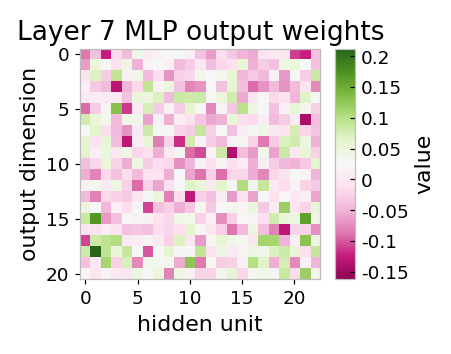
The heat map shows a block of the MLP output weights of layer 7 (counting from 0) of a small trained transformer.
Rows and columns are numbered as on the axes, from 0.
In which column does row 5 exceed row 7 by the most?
3
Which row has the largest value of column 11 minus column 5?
12
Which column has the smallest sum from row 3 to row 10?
4
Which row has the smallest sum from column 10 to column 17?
11
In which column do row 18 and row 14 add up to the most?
1
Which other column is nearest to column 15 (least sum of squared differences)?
20
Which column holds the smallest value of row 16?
19
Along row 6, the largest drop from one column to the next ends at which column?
21
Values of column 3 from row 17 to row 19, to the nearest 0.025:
0.1 0.05 -0.025
